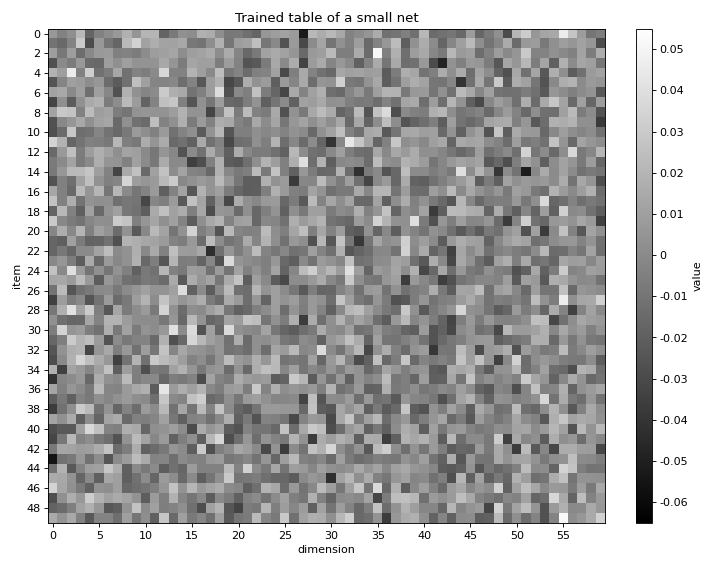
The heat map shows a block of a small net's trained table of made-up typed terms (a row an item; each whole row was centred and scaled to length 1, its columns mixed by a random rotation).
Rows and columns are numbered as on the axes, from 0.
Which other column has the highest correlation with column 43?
18
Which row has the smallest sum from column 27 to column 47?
30
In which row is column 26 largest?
35
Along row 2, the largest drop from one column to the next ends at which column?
36
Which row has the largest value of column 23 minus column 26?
15
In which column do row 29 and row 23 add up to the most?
19
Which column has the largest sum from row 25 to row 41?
12
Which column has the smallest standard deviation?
58
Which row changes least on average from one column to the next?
43
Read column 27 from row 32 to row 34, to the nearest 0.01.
0 -0.01 -0.01
